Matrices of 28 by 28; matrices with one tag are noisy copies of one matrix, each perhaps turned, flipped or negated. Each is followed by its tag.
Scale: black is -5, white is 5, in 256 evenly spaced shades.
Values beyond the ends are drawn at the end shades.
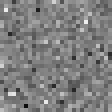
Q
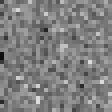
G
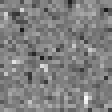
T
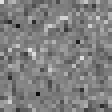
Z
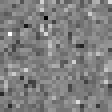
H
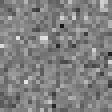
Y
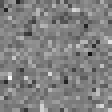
H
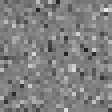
Y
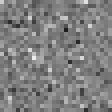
Z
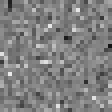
Y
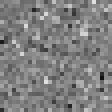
H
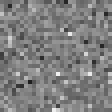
Q
